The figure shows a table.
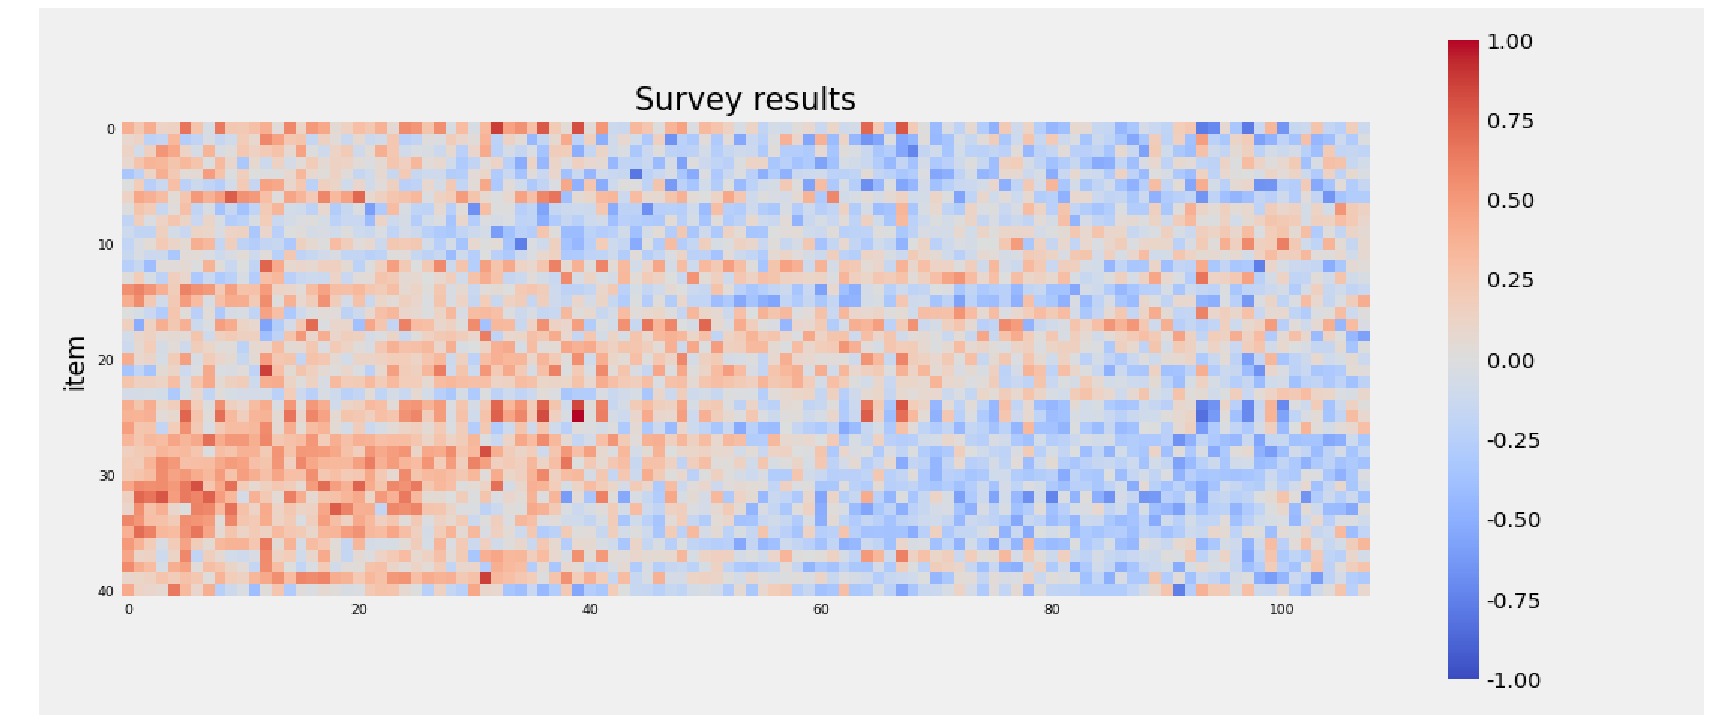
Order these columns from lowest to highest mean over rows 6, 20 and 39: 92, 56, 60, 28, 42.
92, 60, 56, 42, 28
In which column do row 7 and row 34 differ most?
21
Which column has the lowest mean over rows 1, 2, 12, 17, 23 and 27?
98
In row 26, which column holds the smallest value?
93
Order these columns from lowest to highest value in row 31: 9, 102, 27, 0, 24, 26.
102, 26, 27, 0, 24, 9
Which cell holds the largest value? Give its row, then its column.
25, 39
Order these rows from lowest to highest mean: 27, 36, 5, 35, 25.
5, 36, 35, 27, 25
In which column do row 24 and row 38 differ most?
64
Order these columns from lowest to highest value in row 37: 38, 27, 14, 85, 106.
85, 38, 106, 14, 27
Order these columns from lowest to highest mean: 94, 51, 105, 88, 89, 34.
94, 88, 105, 89, 51, 34
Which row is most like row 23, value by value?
11
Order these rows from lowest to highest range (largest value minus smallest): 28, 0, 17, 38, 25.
38, 17, 28, 0, 25
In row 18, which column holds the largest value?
31
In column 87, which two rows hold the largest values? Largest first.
17, 18
